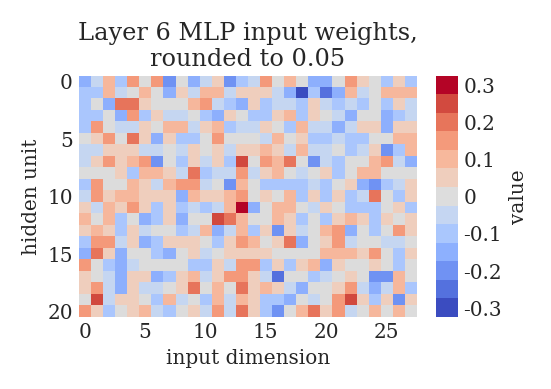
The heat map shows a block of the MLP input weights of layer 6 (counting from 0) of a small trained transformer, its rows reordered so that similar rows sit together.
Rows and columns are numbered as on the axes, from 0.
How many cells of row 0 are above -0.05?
15
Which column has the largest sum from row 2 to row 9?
4
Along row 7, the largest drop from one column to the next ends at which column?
6
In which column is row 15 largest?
1
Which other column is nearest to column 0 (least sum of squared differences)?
19
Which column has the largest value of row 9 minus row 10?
8
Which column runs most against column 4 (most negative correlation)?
23
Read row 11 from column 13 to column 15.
0.3 -0.15 0
